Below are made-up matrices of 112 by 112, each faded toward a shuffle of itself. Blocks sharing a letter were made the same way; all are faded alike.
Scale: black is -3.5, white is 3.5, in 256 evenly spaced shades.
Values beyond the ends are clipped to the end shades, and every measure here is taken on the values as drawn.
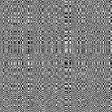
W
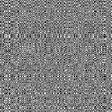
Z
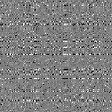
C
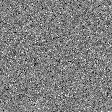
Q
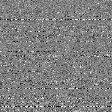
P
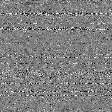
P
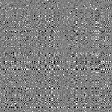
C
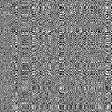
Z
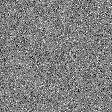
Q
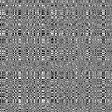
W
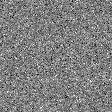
Q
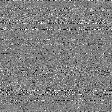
P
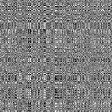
Z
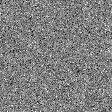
Q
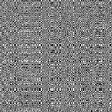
Z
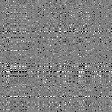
C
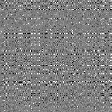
C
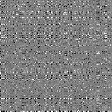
C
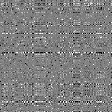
C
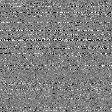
P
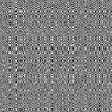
W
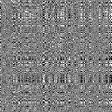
Z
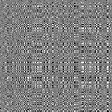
W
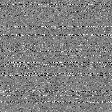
P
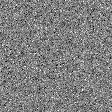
Q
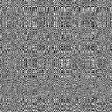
Z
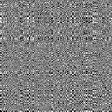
Z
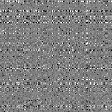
C
